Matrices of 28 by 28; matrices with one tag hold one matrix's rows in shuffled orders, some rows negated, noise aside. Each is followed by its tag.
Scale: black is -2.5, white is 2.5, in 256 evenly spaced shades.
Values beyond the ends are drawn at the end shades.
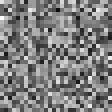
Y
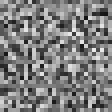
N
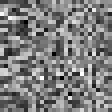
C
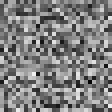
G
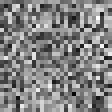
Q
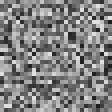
Q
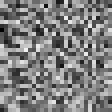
C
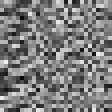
C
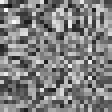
C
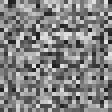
G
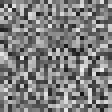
Y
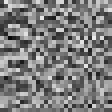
C
